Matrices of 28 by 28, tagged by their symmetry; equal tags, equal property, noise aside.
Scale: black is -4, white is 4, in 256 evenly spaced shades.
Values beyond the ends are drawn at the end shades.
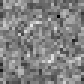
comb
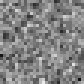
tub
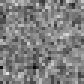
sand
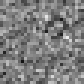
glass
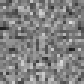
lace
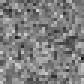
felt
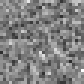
felt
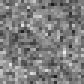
sand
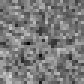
glass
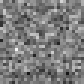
lace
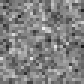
felt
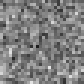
felt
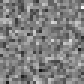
sand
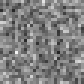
comb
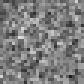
tub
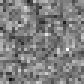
tub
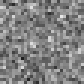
comb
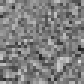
tub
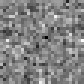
tub
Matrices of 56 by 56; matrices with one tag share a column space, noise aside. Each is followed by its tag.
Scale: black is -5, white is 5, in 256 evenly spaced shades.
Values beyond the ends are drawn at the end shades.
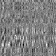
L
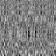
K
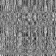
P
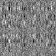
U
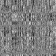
P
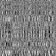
K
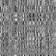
P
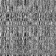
P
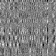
L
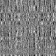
P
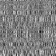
K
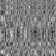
K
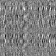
U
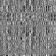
P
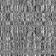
P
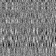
L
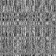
P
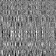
K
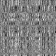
P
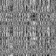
P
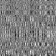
K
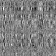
U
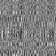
K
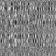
U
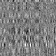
L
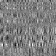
L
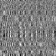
K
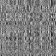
P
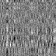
L
